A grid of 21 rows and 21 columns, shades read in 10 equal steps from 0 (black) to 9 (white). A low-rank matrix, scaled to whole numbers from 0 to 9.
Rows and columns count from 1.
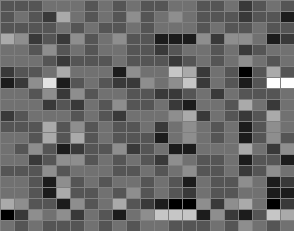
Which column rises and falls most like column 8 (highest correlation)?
6
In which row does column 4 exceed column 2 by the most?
8
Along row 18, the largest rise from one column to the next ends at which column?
5
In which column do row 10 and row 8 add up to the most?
21
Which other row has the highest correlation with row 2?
15
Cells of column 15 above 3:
11
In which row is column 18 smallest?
7
